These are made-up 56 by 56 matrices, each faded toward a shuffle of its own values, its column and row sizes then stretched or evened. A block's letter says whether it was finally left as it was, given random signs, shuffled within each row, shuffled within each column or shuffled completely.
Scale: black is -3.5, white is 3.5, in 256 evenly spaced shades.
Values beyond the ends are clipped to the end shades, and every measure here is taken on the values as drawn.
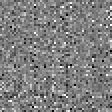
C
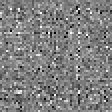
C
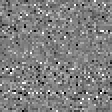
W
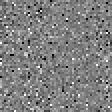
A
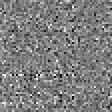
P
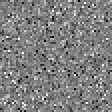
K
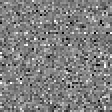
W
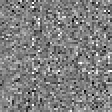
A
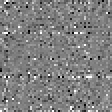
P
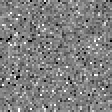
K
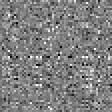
C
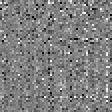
C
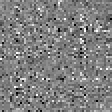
C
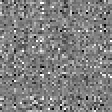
C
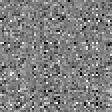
C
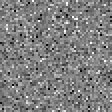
K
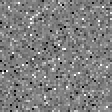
K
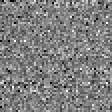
W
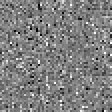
A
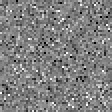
K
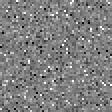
K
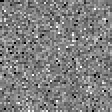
K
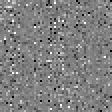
A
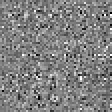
P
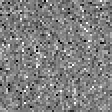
K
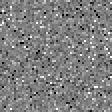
K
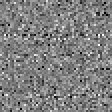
W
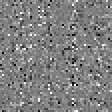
P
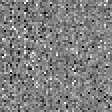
A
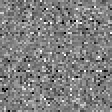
W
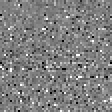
W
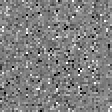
A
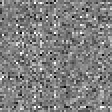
C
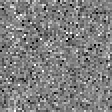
K
